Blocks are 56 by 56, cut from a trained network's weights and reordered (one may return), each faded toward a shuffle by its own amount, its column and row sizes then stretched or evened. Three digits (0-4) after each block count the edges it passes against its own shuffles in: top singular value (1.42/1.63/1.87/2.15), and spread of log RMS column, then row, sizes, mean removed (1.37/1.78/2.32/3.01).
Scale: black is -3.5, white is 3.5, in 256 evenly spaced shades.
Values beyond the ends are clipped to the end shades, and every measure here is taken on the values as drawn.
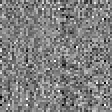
3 1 2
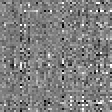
2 3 3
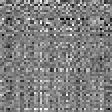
4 1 4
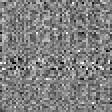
3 0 3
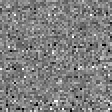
0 1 2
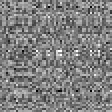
4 1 1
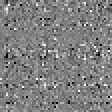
1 2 3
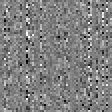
0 4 0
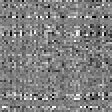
3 1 4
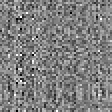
4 2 1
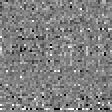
2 1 3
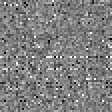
2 1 2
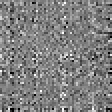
3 3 3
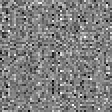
2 2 0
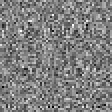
3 0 1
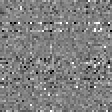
1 1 3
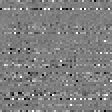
1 0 4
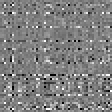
4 2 4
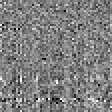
2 1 2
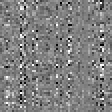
3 4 2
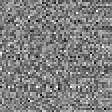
3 0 0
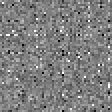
1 2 1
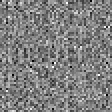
3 1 0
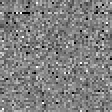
1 2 2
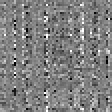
3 4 2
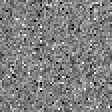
0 1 0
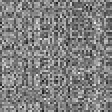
4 0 0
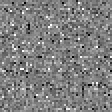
0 0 2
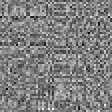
4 0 0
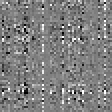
1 4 3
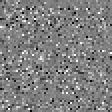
0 0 2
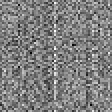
4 2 0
